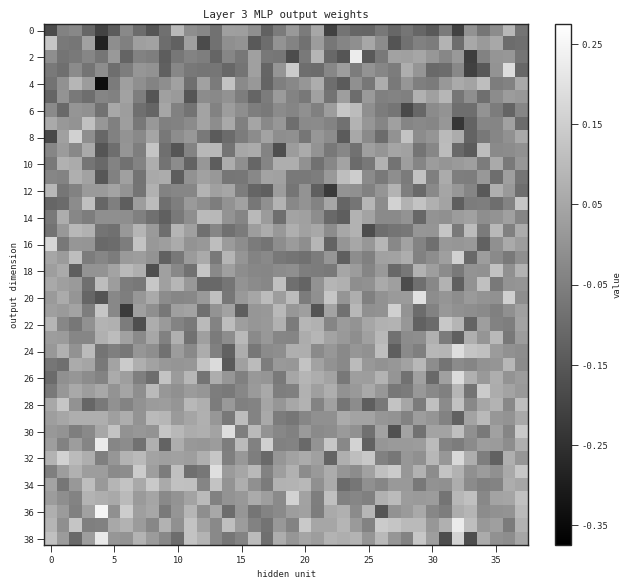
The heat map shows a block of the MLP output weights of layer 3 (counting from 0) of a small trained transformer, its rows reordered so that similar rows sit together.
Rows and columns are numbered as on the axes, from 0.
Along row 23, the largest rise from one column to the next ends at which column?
33
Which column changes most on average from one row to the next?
32
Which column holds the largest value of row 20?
29
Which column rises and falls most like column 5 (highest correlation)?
9
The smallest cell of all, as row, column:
4, 4
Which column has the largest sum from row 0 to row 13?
31
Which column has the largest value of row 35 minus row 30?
27
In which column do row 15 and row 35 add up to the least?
25
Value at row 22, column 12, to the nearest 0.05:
0.1
